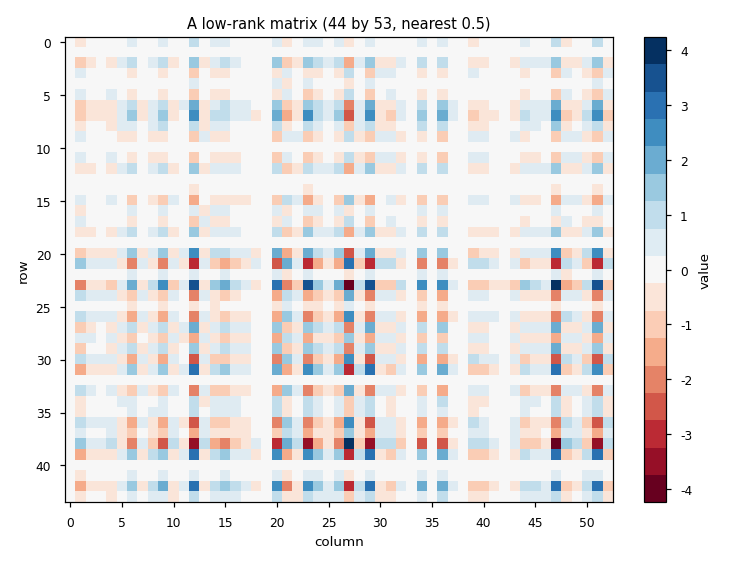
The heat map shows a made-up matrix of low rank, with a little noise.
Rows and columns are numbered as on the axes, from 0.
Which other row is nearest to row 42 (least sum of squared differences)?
39
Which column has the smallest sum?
27
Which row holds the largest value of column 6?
23
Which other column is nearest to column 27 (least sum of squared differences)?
21
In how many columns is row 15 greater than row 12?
16
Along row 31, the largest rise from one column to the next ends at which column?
28
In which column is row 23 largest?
47
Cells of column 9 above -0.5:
28
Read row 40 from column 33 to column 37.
0 0 0 0 0
